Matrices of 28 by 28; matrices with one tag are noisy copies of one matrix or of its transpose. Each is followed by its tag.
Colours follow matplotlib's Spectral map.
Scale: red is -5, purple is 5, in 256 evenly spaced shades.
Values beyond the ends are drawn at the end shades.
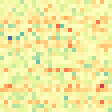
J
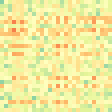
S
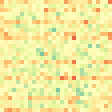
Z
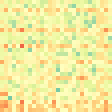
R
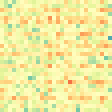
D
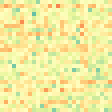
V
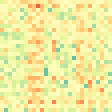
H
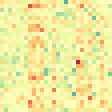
H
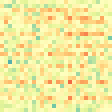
D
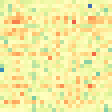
S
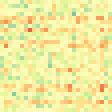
J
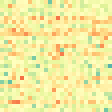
S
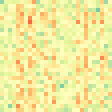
S
